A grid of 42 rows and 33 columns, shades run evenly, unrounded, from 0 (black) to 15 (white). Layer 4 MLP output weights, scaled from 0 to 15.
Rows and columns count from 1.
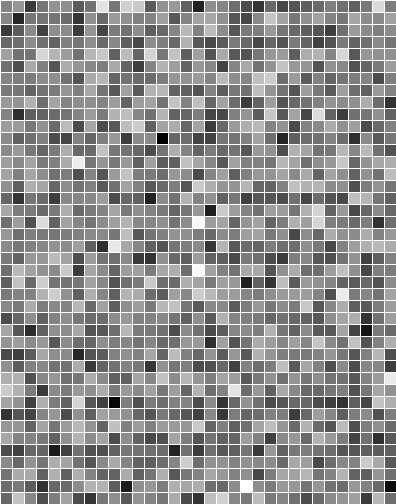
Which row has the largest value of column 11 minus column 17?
1
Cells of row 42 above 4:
30
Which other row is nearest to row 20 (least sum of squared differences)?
15
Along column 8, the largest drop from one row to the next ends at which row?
42
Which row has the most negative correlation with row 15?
41
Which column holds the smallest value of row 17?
13
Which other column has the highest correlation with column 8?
17
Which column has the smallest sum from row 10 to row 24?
18
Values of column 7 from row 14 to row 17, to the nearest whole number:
14 5 7 8
